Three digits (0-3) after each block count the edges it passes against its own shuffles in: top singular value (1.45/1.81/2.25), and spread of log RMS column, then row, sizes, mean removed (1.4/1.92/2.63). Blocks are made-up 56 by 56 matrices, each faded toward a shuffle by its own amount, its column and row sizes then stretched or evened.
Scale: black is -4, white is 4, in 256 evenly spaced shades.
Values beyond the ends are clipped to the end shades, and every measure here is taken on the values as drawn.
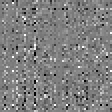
2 3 2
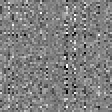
2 3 1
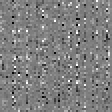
1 3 0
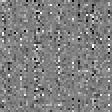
0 3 1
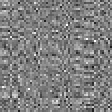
3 2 0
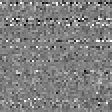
1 0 3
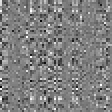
3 3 1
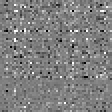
1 2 3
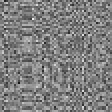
3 2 0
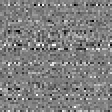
2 1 3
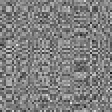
3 2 1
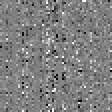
1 3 0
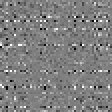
3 2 3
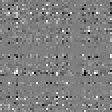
1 2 3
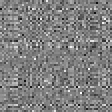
3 0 2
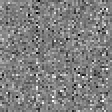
0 2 1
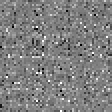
1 1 1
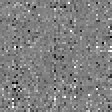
0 2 1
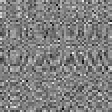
3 0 1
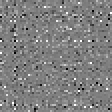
2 1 2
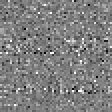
1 0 2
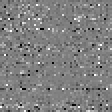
0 1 3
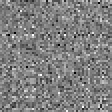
2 1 1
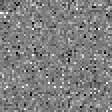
1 1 1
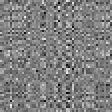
3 3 1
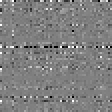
2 2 3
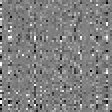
3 3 1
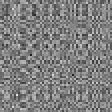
3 1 2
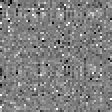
2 1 0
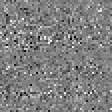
1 1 2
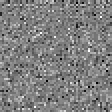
2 0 0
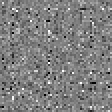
1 2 1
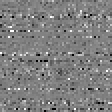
0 0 3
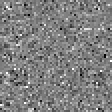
1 0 1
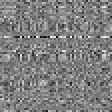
3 0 3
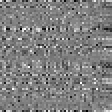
3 0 3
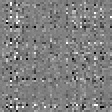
1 3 2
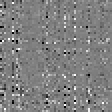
0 3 2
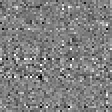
1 1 2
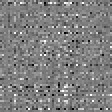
1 2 3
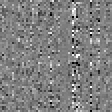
2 3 0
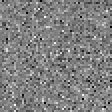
0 0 0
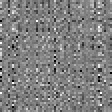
3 3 0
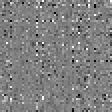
0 2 2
